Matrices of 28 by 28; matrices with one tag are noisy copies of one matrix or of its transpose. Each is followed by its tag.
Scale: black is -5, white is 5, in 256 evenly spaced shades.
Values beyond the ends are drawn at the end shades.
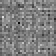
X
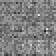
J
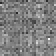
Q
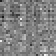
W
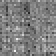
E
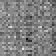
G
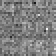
J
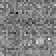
Q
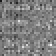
W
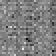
G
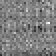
G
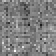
E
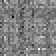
Q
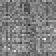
E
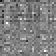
W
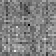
E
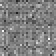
Q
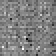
G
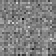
X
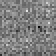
G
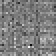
J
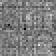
E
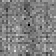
E
